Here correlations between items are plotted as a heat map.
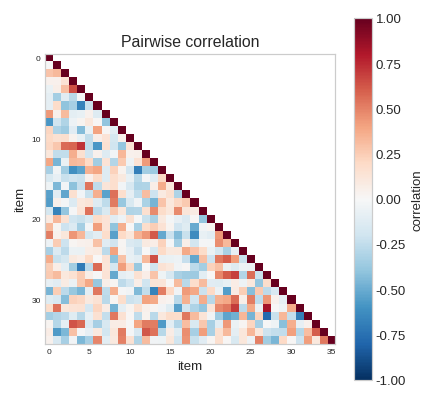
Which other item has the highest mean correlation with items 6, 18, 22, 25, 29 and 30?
23
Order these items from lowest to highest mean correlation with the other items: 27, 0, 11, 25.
11, 0, 27, 25
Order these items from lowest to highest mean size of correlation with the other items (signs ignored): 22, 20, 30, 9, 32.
20, 9, 30, 32, 22
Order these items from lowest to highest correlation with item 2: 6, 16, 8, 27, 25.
6, 8, 25, 16, 27
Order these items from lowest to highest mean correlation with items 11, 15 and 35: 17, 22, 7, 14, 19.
14, 19, 7, 22, 17
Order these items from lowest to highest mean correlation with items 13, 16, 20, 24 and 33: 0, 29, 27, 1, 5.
1, 29, 27, 0, 5
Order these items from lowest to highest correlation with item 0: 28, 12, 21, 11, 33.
28, 33, 12, 11, 21
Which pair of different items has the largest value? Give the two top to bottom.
27, 31
